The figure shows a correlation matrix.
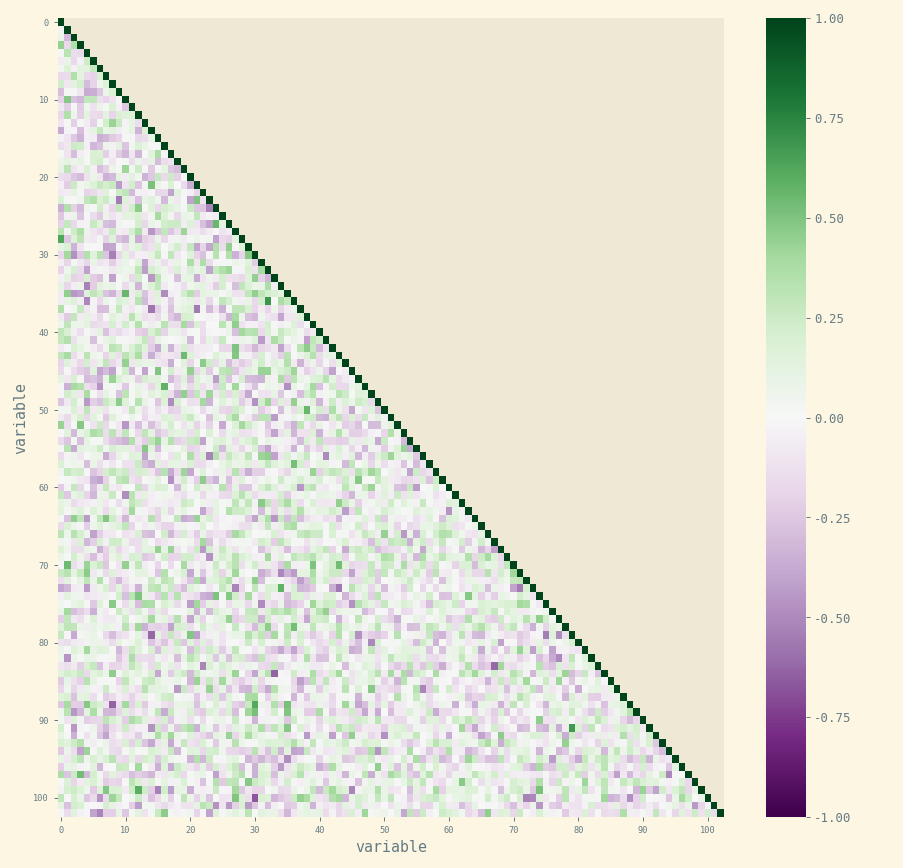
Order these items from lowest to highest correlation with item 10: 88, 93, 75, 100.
75, 100, 93, 88
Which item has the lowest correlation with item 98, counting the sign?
101
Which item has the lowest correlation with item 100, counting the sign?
30
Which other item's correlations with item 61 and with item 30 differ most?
88
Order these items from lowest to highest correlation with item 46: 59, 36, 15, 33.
33, 15, 36, 59
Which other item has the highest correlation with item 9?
49
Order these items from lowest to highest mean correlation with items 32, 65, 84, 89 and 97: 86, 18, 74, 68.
86, 68, 74, 18
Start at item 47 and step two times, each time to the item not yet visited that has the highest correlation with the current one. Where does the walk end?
102
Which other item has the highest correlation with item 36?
32
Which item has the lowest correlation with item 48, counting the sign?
80
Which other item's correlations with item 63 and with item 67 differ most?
83
